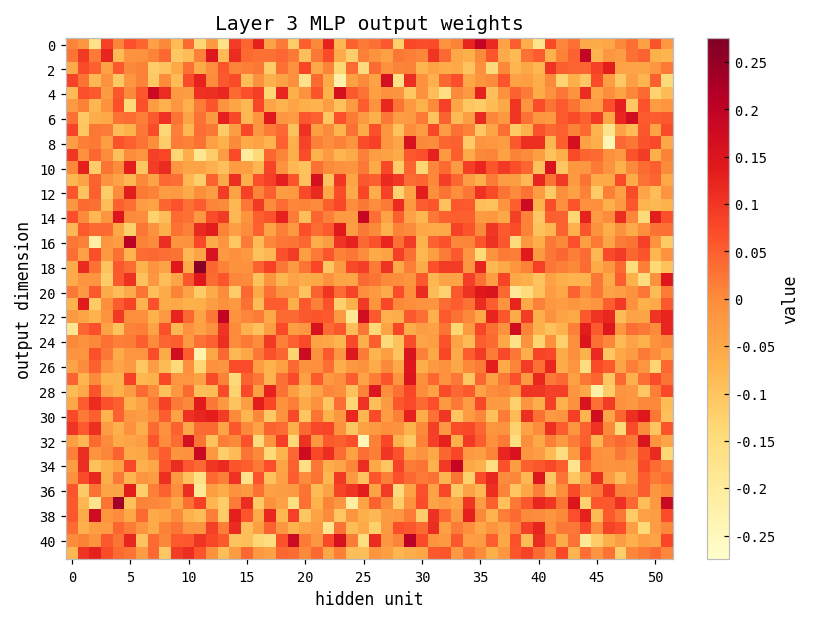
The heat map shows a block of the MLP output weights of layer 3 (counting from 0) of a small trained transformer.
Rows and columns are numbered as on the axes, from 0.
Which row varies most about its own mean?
37
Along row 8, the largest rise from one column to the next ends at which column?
47
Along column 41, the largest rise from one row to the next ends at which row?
10
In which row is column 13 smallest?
0
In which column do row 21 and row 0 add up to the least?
2
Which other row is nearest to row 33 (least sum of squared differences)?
15
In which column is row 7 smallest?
46
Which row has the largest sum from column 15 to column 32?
11
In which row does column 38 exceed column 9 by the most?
23
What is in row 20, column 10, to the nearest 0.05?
-0.05
